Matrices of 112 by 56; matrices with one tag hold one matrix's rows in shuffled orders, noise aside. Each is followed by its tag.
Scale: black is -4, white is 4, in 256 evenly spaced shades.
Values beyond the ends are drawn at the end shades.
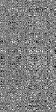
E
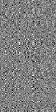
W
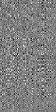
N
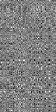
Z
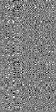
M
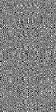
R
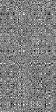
Z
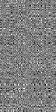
Z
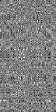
Z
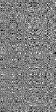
E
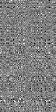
Z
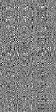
N
